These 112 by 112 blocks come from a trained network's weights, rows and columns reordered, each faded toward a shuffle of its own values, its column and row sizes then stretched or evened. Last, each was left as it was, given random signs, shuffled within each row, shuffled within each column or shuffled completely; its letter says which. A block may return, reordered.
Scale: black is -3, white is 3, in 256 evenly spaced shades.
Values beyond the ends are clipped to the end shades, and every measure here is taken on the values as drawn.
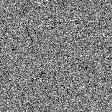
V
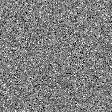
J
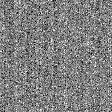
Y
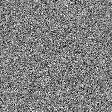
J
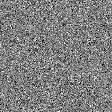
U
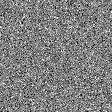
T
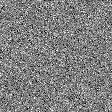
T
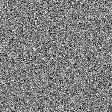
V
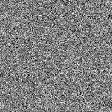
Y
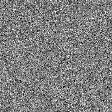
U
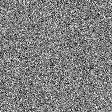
V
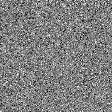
Y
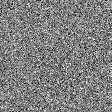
J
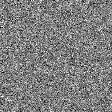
U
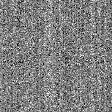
Y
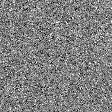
V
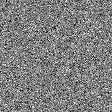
T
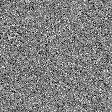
T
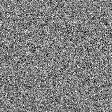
V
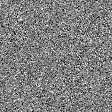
J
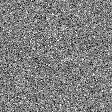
T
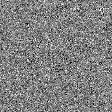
U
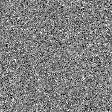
U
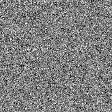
V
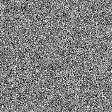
U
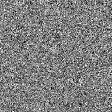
Y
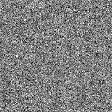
Y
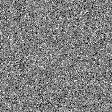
V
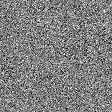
T
